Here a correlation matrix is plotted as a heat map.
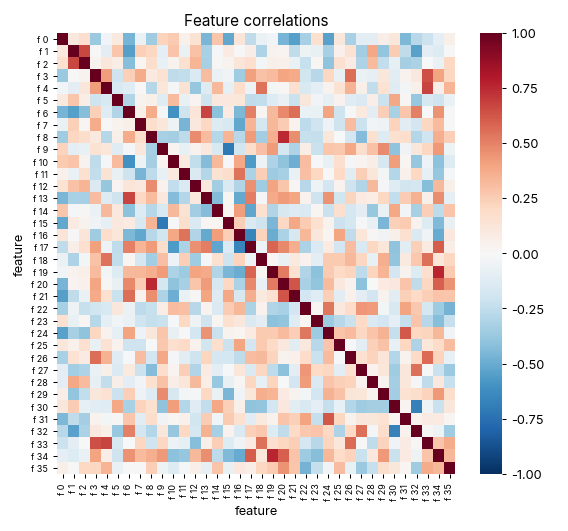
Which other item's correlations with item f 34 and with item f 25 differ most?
f 16
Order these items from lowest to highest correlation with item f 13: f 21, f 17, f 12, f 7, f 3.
f 12, f 7, f 3, f 21, f 17
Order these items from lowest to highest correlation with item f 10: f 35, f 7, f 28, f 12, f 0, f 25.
f 12, f 35, f 7, f 28, f 25, f 0
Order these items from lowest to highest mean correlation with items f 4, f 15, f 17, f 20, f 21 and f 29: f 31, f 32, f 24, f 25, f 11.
f 11, f 25, f 32, f 31, f 24
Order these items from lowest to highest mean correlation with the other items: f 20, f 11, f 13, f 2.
f 11, f 2, f 13, f 20
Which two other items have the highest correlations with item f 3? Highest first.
f 33, f 26
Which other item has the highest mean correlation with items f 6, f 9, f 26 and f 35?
f 34
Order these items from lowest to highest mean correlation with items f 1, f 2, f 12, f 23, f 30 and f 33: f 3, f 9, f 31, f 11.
f 31, f 9, f 11, f 3
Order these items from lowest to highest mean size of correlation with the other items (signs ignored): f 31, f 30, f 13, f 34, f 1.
f 31, f 1, f 30, f 13, f 34
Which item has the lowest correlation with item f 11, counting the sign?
f 7
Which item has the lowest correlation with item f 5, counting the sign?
f 32
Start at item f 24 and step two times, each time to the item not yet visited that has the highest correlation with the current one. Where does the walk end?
f 22
